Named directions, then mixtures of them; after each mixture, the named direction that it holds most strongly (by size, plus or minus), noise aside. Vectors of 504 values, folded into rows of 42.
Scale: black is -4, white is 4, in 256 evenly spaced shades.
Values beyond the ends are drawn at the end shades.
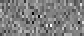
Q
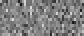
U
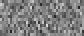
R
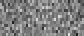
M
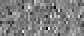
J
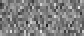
R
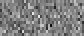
Q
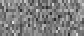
M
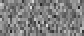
R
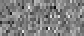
J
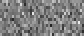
U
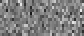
U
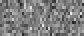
U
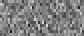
R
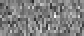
R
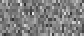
U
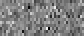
J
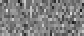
U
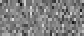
U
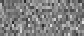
M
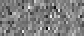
J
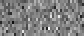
J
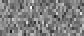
R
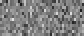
U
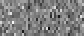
J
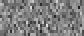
R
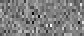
Q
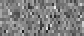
J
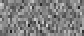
R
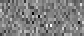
Q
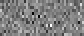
Q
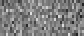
M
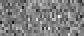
M
